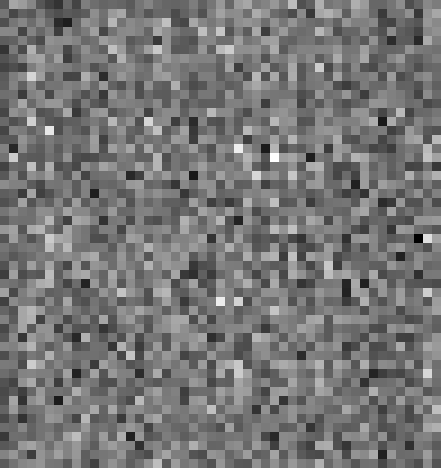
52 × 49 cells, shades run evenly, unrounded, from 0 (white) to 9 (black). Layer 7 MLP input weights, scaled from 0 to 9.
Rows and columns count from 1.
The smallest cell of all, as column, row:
31, 18
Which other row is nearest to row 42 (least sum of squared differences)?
17
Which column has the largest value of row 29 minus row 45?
45
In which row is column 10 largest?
32
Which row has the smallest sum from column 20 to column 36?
41
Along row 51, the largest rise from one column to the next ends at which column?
43
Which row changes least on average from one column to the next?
24
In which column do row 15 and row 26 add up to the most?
44
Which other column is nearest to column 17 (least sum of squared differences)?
13
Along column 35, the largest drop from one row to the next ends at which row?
19
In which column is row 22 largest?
11
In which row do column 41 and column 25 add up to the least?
34
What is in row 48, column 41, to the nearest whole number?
3
